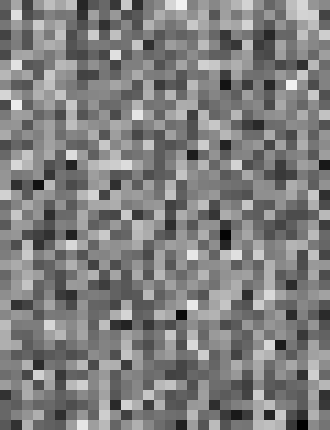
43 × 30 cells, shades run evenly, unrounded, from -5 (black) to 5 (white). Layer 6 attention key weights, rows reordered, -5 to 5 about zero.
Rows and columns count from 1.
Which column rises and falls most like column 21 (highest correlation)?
25
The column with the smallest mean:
30
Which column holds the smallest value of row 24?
21
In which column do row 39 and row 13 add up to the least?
23
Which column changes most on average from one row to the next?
11
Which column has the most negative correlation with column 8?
28
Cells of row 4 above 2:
5
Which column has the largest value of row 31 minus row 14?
18
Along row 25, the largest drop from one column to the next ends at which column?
4
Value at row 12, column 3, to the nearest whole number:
1
